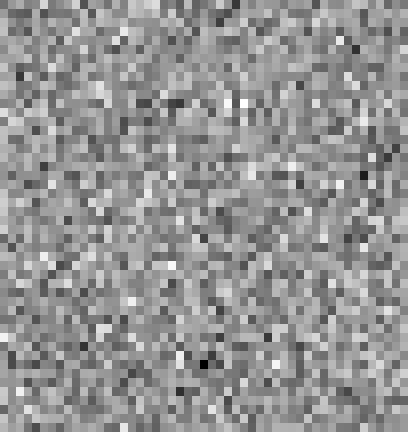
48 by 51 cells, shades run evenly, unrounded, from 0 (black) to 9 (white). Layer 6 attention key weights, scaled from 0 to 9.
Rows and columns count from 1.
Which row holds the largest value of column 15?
5
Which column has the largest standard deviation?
46
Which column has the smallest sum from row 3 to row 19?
19
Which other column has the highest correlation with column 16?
30
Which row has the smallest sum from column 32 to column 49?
4
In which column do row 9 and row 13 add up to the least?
3
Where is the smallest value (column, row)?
26, 41
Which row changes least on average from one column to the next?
7
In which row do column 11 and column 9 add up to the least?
39
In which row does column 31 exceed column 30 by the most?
12
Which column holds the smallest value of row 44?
23
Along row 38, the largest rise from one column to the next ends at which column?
35
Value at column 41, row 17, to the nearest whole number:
5
